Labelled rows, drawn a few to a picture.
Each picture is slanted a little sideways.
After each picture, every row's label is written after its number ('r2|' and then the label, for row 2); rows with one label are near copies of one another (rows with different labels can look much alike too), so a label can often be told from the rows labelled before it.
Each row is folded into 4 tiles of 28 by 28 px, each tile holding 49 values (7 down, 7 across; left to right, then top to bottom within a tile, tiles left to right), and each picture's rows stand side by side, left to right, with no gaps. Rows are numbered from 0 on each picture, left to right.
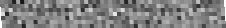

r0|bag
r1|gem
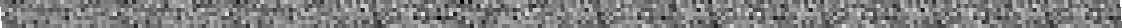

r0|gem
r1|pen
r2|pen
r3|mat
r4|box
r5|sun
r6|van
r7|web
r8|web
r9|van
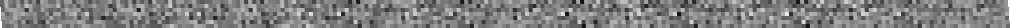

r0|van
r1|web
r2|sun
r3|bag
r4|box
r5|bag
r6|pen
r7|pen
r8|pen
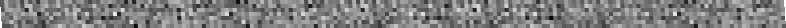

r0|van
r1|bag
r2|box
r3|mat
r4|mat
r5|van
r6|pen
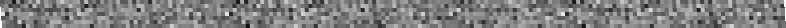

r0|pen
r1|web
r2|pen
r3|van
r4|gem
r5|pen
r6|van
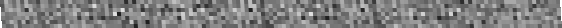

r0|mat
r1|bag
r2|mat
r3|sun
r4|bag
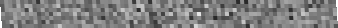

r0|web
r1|sun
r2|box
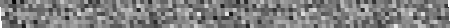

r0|gem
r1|van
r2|box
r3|web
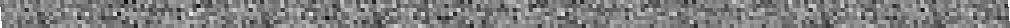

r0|sun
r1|box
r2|mat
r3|van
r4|bag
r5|pen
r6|pen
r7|van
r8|sun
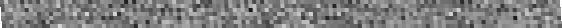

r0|van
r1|gem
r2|web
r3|gem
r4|gem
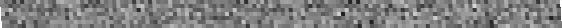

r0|bag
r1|web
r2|bag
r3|bag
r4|van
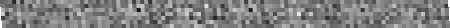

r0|box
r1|web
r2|sun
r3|web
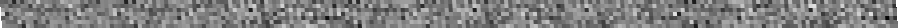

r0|pen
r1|box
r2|mat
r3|box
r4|web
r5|van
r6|bag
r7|mat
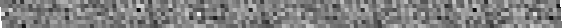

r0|bag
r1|mat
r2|sun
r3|van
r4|mat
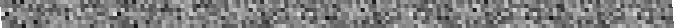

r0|bag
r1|bag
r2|van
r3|sun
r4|web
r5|web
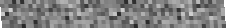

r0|bag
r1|bag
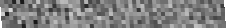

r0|bag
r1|web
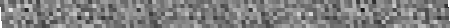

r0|mat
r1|sun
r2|sun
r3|web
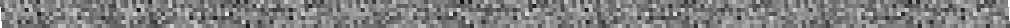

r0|sun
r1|web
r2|pen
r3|web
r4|box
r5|mat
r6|gem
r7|mat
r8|gem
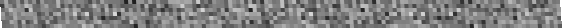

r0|mat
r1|bag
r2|van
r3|web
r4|gem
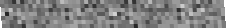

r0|bag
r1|pen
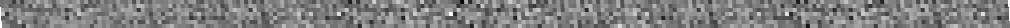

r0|pen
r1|mat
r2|sun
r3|gem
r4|pen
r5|web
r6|sun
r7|gem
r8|van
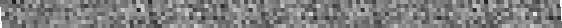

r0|box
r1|sun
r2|mat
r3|web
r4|van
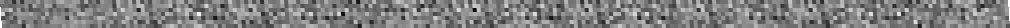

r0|gem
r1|mat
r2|van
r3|bag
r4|mat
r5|web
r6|mat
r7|van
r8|pen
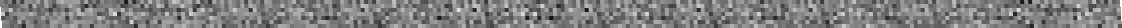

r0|bag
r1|pen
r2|mat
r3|van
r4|mat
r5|mat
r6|mat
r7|sun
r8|web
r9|box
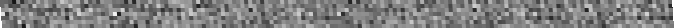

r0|pen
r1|bag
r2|sun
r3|gem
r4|mat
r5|mat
